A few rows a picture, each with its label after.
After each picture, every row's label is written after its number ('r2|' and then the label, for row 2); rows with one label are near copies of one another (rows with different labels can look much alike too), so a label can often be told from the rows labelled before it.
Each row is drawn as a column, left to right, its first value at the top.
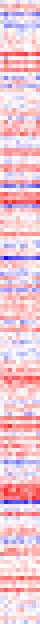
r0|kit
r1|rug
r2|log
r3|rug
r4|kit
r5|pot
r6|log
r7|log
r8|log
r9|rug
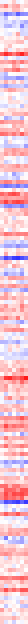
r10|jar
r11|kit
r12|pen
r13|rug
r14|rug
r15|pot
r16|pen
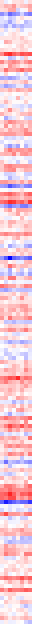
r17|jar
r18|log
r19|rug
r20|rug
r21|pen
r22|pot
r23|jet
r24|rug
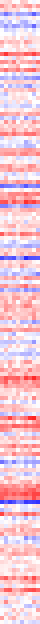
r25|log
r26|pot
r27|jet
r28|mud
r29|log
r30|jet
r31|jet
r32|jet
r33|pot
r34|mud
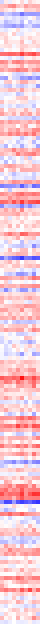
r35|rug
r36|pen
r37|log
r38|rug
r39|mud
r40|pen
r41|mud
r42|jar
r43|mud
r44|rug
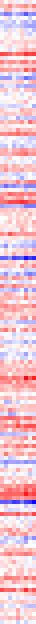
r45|jet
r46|pot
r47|jar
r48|jet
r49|mud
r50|rug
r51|kit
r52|mud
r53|kit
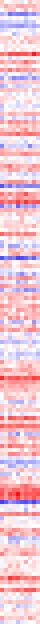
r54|jet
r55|log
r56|pot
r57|pot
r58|pot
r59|mud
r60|jar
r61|jet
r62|pot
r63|pot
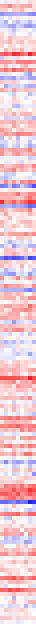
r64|rug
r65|kit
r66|kit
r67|pot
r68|jet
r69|kit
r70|pen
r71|pen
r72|log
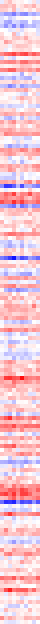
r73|rug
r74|jet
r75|jet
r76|rug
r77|pen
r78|pen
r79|pen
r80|mud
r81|jet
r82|log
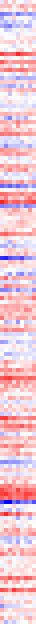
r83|jar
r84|jet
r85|log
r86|jet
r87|pot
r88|kit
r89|pot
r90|pen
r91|jar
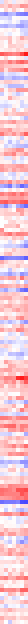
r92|jar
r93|jar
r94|mud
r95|mud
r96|pen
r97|pen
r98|pot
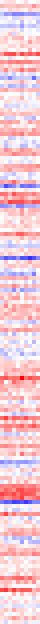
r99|jar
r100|jet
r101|rug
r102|jar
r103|jar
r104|pen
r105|jet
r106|kit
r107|mud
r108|pen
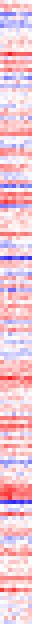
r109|jet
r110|rug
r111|kit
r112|jet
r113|kit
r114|log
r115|jar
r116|mud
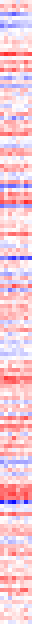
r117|log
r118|pot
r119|mud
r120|log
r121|log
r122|jet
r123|jar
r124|log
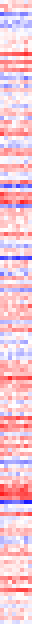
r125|mud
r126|rug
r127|pen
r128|jet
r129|jet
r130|jar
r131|kit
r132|jet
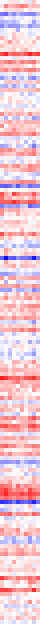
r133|pen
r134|kit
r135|pen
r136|rug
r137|log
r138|rug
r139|kit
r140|pot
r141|jet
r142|pot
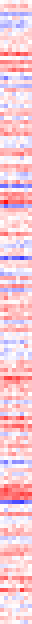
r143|jar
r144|jar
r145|pen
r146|log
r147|log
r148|jet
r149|rug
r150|rug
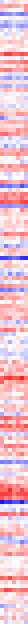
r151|log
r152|jet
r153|kit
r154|jet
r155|mud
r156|pen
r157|rug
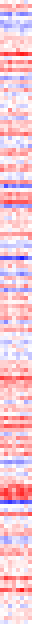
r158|kit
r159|pot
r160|rug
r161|log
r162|kit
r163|kit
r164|pot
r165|pen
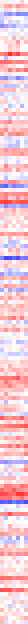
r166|jar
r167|rug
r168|kit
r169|pen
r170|kit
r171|jar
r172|mud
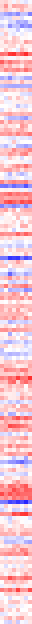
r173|jar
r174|rug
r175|mud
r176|log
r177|jet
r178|log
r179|log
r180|pen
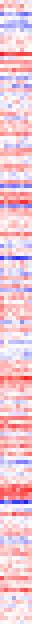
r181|pot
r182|jet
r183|pot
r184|log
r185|log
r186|kit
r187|pen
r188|pen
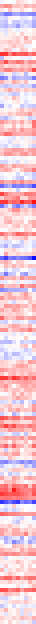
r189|jar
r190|kit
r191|kit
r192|pen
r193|pen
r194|rug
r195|jar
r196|rug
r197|rug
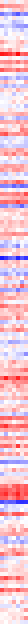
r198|kit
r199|kit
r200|kit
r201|log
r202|kit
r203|log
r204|mud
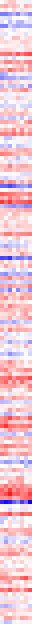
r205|mud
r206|mud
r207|jet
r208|mud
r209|pen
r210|log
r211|pot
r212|jar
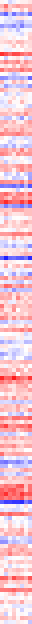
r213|pot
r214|rug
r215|log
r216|pen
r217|log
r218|log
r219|rug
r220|rug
